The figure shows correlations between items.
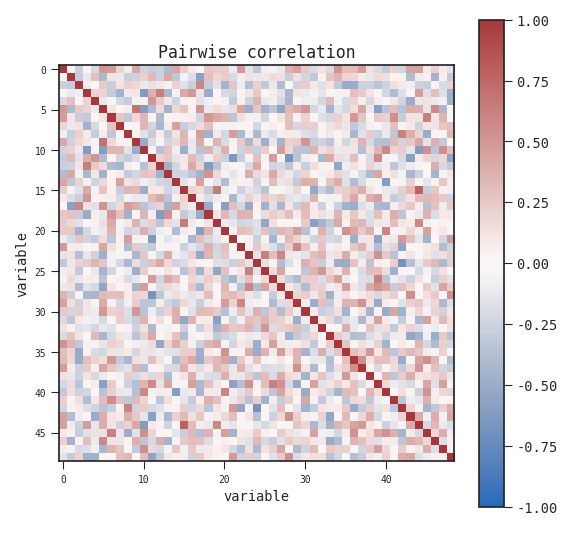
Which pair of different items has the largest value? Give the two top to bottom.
15, 44
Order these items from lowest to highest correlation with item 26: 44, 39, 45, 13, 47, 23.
45, 44, 47, 23, 13, 39
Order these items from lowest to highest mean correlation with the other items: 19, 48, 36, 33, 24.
33, 24, 48, 19, 36
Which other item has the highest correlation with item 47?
10
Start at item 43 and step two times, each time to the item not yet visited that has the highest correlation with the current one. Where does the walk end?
48
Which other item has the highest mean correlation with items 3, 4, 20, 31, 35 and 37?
36
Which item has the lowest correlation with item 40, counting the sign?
14
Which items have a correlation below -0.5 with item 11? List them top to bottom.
21, 28, 43, 48
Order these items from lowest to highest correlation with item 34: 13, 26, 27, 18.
27, 13, 18, 26
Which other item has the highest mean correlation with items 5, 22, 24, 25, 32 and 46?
29
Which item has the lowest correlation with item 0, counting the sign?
13
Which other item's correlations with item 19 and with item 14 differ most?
31
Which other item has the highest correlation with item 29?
22
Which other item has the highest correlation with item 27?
23
